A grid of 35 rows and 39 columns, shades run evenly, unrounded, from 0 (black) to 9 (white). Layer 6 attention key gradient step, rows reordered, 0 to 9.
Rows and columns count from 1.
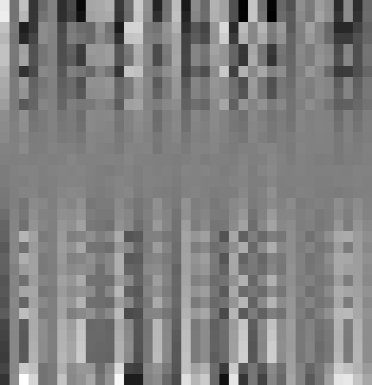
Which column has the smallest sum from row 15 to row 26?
1
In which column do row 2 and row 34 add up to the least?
26
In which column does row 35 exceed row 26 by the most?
3
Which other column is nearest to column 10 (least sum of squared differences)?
12
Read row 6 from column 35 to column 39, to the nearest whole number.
5 3 5 3 4
